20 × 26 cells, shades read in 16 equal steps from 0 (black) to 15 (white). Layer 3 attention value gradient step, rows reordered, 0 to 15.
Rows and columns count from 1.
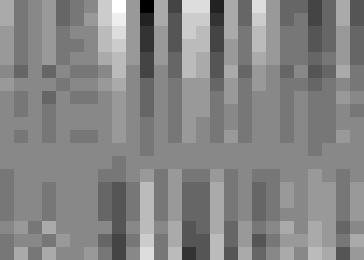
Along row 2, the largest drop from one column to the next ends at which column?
16
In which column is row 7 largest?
9
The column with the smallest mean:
11
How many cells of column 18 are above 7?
9
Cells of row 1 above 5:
21
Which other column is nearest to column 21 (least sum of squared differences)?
18
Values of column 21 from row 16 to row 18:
9 8 10
